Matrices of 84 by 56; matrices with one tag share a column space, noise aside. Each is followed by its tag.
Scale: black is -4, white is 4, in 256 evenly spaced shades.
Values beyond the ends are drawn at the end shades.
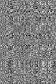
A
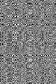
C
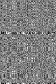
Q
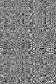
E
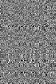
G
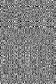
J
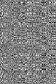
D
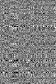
G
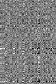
E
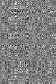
A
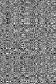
E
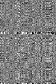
Q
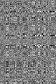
A
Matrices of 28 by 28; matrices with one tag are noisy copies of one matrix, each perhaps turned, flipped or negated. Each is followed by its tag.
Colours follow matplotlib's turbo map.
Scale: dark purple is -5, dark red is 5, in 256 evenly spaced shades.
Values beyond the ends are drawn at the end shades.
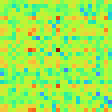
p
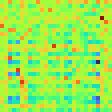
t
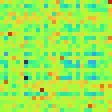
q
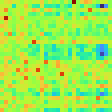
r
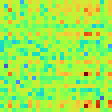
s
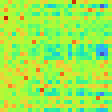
r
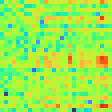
r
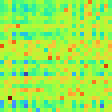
s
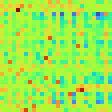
t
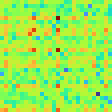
p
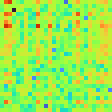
s
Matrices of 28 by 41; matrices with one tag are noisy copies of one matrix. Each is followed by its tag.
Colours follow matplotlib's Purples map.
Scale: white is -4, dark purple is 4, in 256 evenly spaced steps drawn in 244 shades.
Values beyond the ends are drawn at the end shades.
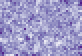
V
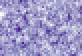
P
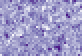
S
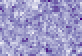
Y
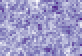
Y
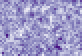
S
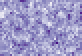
P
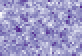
P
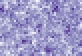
Y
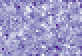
S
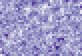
S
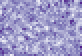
V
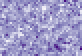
S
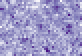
Y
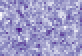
P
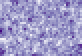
V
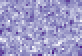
V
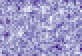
S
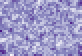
V
